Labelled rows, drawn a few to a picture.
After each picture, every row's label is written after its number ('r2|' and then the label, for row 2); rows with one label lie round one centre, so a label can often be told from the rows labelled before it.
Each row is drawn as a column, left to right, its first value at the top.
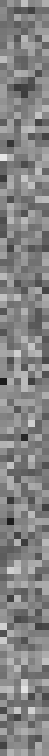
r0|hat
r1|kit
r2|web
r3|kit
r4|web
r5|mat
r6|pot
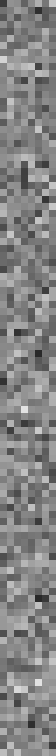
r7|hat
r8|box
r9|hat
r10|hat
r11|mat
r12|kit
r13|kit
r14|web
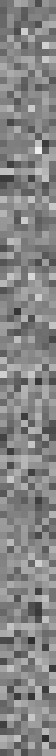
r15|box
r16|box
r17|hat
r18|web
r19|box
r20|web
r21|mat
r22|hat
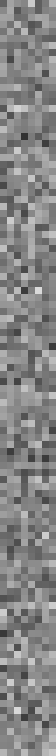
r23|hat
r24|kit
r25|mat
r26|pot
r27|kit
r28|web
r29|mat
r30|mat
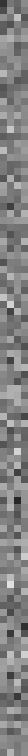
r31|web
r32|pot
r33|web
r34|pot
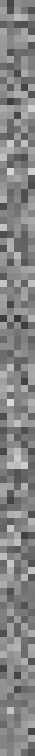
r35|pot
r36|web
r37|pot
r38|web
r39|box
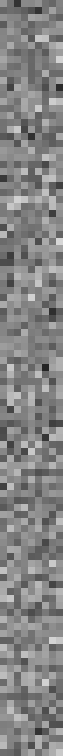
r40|box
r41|web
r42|hat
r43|box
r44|web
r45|box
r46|kit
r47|mat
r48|mat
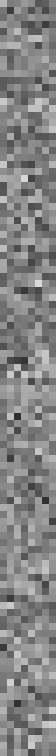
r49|mat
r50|kit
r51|pot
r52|kit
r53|box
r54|box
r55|web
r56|web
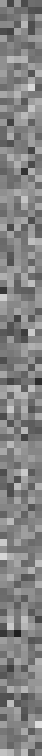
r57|pot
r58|hat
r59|pot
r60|hat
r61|box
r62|web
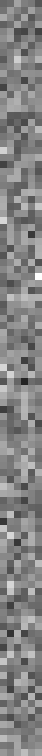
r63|web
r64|pot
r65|mat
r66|hat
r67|pot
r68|hat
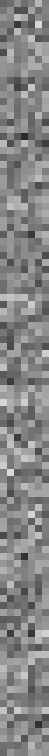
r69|web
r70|hat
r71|web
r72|web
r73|pot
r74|mat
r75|mat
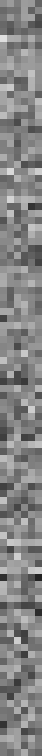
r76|box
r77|box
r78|pot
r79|hat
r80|box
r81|box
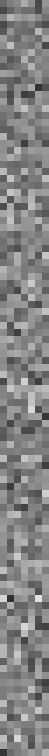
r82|box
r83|kit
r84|pot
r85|box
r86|hat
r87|web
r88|pot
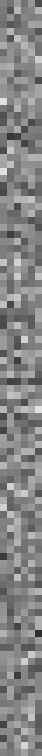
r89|mat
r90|web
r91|pot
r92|mat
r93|mat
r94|hat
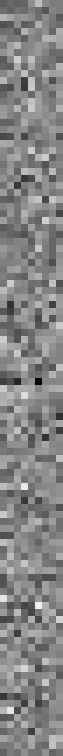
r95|web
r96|web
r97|hat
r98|web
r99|box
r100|mat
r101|kit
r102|box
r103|pot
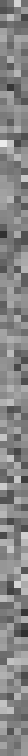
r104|web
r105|web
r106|kit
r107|pot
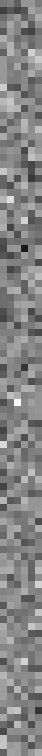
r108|box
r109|mat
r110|web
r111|kit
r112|hat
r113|hat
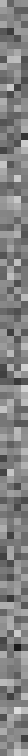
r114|mat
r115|hat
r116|mat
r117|web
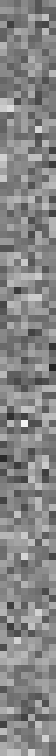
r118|mat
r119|pot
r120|pot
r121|pot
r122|hat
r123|hat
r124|web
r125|kit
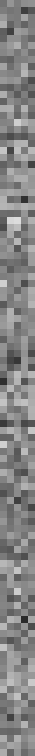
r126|hat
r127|kit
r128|kit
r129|web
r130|kit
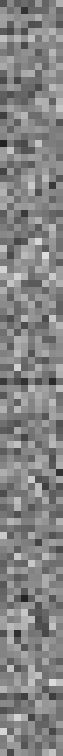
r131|hat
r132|box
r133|hat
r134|hat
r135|kit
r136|web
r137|pot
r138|hat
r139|box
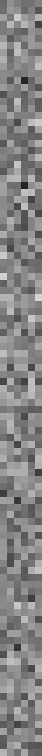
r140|hat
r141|kit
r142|mat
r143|hat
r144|kit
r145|web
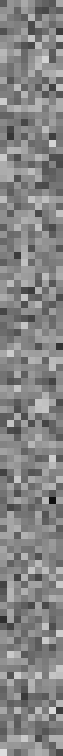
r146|mat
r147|pot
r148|box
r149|pot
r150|box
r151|mat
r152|hat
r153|web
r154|box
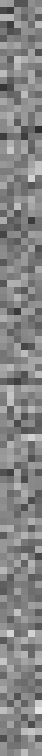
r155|web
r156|web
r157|hat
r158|pot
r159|mat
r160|mat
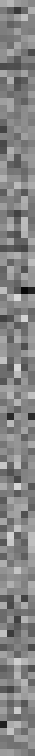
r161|mat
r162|pot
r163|web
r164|kit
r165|pot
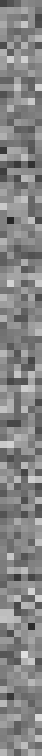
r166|hat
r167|hat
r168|box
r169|mat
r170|kit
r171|box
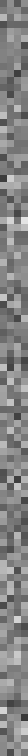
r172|web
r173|kit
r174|pot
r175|kit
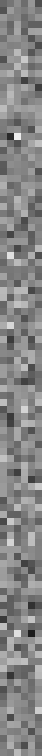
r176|web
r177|pot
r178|mat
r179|hat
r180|pot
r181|web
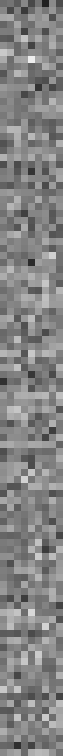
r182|hat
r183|hat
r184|hat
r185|kit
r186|hat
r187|pot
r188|hat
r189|pot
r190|web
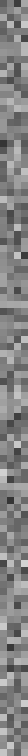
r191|hat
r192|mat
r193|pot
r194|mat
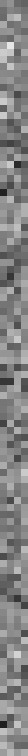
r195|mat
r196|mat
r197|kit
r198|hat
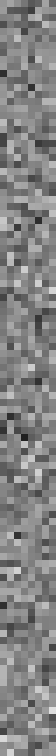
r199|box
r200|pot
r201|box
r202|box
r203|web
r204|hat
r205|mat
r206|mat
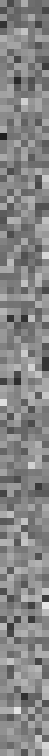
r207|web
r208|pot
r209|web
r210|box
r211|web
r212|box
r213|kit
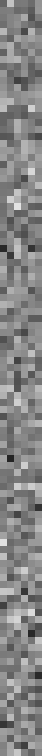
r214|pot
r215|mat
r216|hat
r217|web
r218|pot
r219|pot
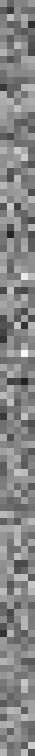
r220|pot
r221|web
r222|pot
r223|hat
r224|box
